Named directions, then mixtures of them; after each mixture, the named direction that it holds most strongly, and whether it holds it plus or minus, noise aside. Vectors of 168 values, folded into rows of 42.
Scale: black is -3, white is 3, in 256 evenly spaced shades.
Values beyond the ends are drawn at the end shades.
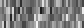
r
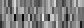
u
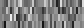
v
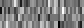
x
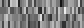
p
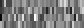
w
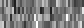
r, plus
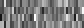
w, plus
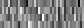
p, minus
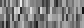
r, minus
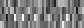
u, minus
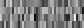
w, minus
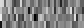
w, minus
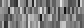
p, minus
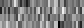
x, plus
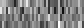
x, minus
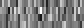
p, minus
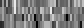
u, plus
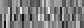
u, plus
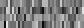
v, plus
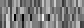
u, plus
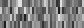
v, plus
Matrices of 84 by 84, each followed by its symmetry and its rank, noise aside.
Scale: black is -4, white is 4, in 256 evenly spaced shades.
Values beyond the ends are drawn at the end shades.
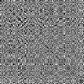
symmetric, rank six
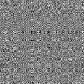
no symmetry, rank eight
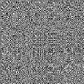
symmetric, rank eight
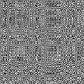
no symmetry, rank six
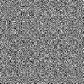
antisymmetric, rank twelve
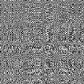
antisymmetric, rank eight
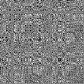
symmetric, rank six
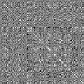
symmetric, rank six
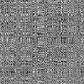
no symmetry, rank six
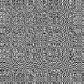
antisymmetric, rank six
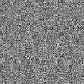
no symmetry, rank twelve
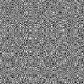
no symmetry, rank six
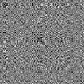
symmetric, rank six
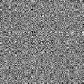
no symmetry, rank eight
